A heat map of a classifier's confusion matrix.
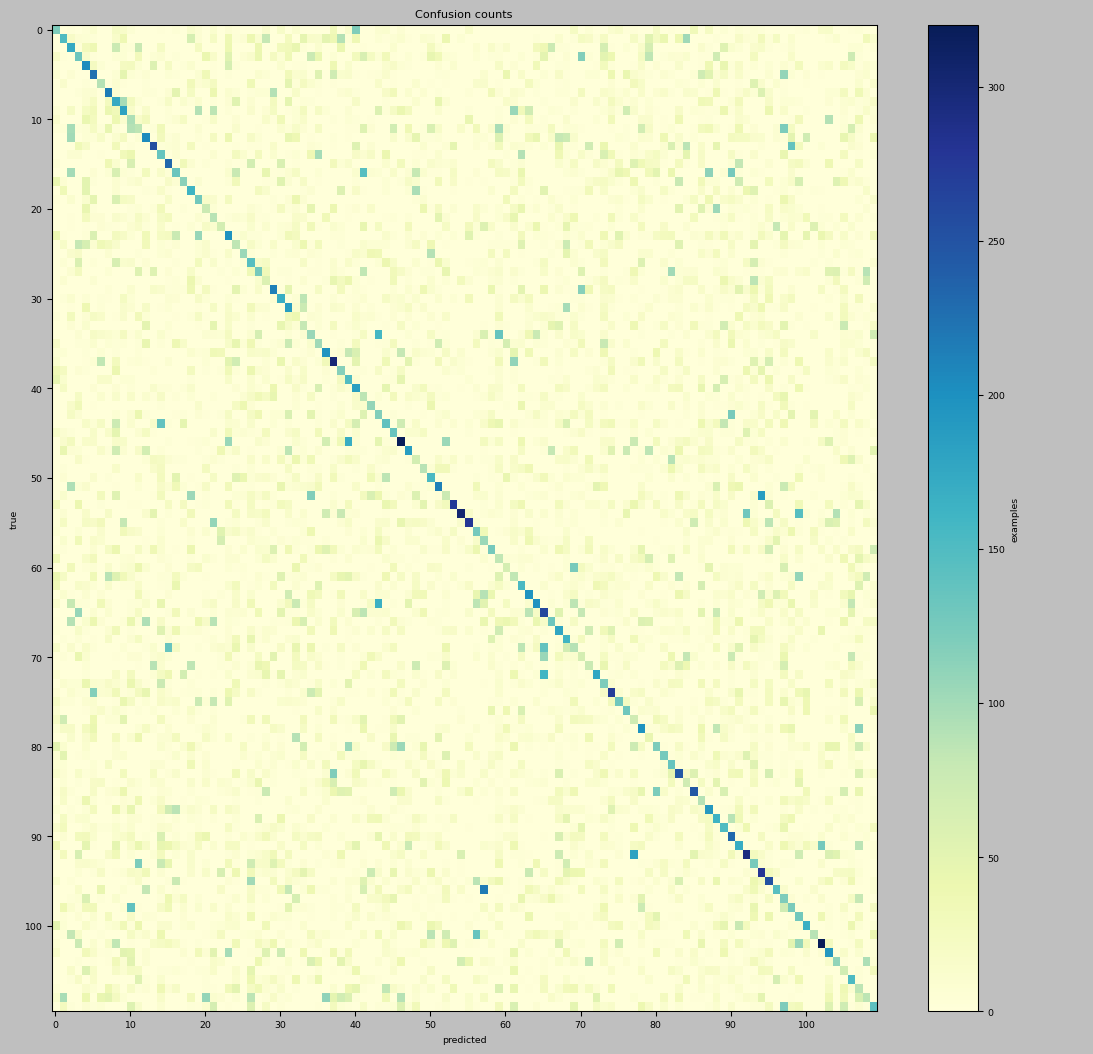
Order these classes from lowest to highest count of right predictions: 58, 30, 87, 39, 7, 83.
58, 39, 30, 87, 7, 83
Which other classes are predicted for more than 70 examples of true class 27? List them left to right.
41, 82, 108
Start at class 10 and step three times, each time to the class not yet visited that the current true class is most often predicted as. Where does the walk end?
19
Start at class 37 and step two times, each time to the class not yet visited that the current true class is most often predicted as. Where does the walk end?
99
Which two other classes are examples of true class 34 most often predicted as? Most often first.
43, 59
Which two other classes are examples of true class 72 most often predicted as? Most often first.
65, 17
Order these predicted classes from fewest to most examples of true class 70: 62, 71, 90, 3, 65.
71, 62, 3, 90, 65
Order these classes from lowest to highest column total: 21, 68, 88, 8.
21, 68, 88, 8
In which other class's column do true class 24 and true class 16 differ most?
41
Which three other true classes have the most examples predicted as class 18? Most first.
52, 71, 1
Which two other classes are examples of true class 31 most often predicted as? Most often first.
68, 33
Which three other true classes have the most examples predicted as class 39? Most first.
46, 80, 36
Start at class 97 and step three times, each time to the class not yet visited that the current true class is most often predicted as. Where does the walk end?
14
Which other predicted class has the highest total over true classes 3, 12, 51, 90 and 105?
2
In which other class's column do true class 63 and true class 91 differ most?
102
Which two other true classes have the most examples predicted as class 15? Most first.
69, 87
